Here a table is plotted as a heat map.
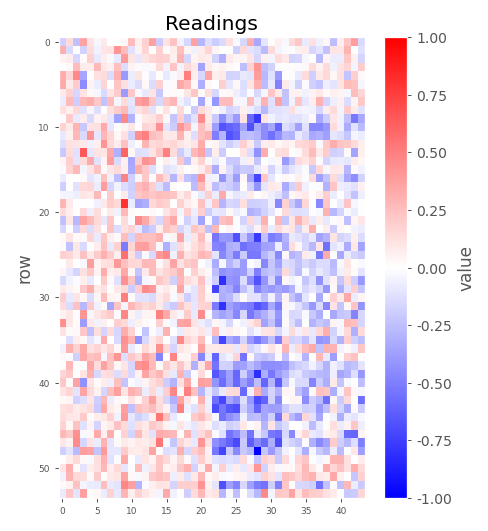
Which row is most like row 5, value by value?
33
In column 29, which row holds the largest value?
53
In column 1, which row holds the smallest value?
24
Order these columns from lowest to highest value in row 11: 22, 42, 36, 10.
22, 36, 10, 42
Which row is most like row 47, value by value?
10
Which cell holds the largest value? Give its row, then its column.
19, 9
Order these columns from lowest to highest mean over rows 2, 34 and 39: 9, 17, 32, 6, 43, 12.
43, 32, 6, 12, 17, 9
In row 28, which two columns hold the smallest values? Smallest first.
23, 28
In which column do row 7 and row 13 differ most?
20
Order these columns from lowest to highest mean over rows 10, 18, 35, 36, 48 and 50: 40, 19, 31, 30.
31, 30, 40, 19
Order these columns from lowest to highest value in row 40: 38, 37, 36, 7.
36, 38, 37, 7
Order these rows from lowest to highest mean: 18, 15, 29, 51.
29, 15, 18, 51
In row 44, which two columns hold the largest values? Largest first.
14, 9
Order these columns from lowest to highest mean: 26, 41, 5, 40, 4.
26, 40, 41, 5, 4
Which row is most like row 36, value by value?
51
